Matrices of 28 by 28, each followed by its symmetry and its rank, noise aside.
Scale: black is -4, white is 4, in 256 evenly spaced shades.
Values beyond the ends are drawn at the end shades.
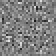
antisymmetric, rank six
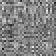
no symmetry, rank five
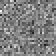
symmetric, rank seven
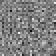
symmetric, rank five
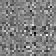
no symmetry, rank five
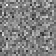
no symmetry, rank six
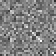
symmetric, rank six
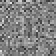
no symmetry, rank seven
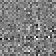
no symmetry, rank six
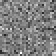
no symmetry, rank seven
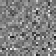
symmetric, rank five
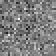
symmetric, rank seven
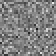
no symmetry, rank five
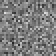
no symmetry, rank seven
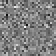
antisymmetric, rank six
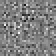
antisymmetric, rank six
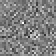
symmetric, rank seven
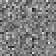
no symmetry, rank six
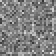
symmetric, rank seven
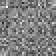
symmetric, rank five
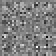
antisymmetric, rank six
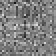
antisymmetric, rank six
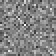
symmetric, rank seven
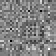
symmetric, rank five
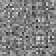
symmetric, rank seven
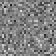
no symmetry, rank seven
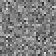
no symmetry, rank seven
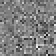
no symmetry, rank six
